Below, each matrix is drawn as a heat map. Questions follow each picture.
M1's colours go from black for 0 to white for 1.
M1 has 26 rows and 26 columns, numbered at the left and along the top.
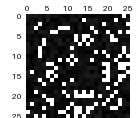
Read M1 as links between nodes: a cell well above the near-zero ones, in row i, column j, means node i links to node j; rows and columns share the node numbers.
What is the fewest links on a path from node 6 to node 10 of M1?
3
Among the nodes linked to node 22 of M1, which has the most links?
node 23
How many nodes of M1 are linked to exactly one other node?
2
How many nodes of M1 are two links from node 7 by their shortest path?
7
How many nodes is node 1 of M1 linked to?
2
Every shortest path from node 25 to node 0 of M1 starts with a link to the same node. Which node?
node 12
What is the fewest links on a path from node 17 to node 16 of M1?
3
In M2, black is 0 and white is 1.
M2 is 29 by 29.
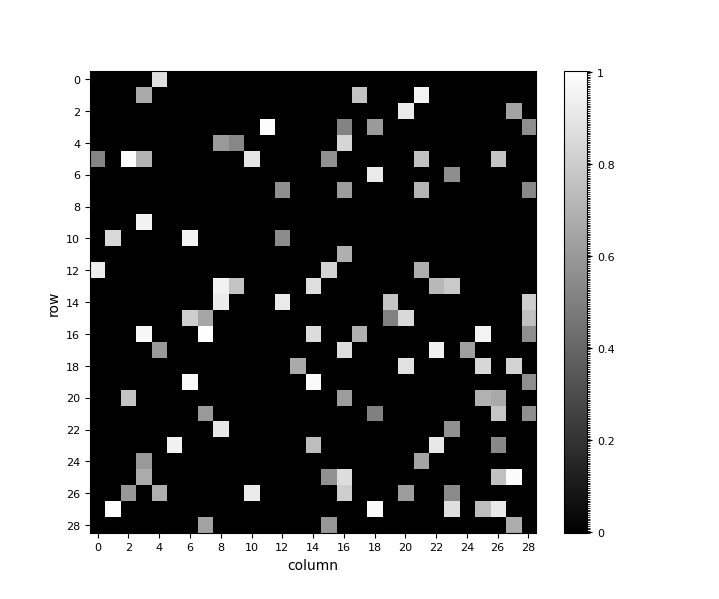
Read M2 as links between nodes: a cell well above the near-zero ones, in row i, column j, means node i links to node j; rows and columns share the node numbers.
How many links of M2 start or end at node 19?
5
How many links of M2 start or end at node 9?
3
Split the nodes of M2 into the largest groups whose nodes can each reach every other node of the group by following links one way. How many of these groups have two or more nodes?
1
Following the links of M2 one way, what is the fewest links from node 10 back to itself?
4
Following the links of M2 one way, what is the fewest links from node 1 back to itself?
4
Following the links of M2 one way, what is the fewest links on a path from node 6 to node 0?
3
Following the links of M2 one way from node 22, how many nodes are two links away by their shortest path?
3
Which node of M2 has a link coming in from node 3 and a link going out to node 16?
node 11
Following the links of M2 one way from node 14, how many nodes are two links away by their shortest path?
6
